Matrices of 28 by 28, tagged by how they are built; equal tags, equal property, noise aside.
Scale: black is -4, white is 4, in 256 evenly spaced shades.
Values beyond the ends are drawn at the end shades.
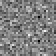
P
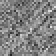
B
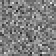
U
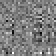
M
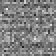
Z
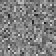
U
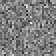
U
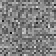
Z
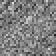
B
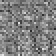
Z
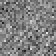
B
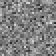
U
